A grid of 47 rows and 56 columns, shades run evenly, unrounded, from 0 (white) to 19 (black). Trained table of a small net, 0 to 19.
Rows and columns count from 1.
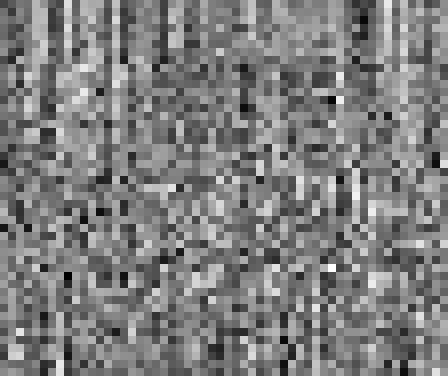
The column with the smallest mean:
15
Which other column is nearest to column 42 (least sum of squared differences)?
38
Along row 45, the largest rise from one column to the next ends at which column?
9
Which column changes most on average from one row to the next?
31
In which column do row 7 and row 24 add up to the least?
42
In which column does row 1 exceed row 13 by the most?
10
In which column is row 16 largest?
14
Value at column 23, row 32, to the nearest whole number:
17
